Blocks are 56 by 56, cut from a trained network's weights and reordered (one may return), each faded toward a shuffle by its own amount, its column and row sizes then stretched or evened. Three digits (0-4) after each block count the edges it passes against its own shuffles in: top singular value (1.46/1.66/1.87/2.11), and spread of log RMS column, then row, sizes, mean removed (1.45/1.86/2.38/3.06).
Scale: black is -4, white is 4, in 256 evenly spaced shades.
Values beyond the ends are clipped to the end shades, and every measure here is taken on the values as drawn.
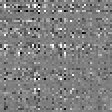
2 3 4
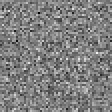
2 1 1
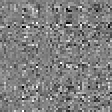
3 3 3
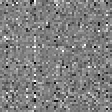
1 3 2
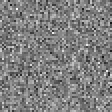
1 0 0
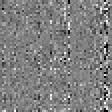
2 4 1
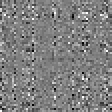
2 4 2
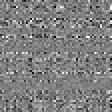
4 1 4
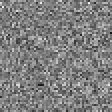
3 0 2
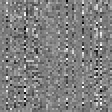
3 4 0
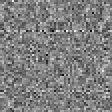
3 0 1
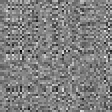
4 3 1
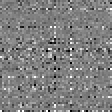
3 2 4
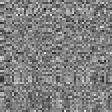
4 0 2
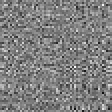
4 1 2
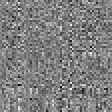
3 3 0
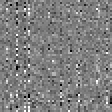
2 3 1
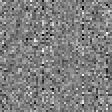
2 3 0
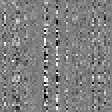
4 4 1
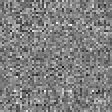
2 1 2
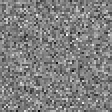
0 1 0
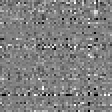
1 2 4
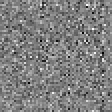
1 2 1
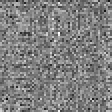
2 1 1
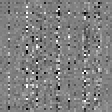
0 4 2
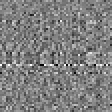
4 0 3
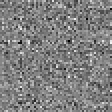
2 2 2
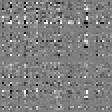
3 3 4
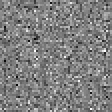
0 3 0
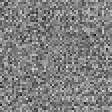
2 0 0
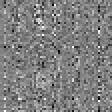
3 4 1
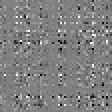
1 4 3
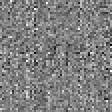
2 2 2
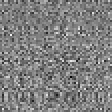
4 0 3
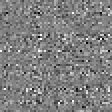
0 2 3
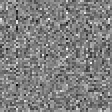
3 2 0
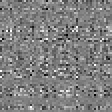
3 2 4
